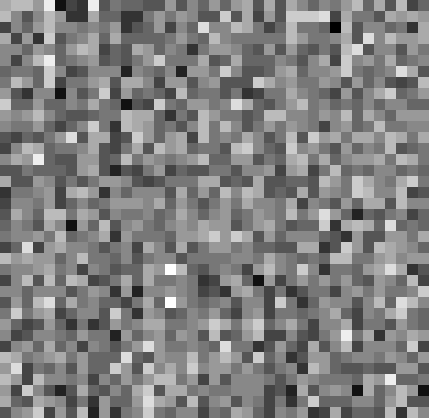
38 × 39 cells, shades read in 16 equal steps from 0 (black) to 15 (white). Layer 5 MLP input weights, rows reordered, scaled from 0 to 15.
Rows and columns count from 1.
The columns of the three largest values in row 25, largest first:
16, 36, 28
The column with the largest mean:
5
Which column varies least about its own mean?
26
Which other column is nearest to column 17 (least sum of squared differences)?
34
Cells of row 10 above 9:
6
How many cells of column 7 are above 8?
5
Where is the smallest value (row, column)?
3, 31
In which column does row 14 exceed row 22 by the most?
32
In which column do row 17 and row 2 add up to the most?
30
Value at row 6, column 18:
7
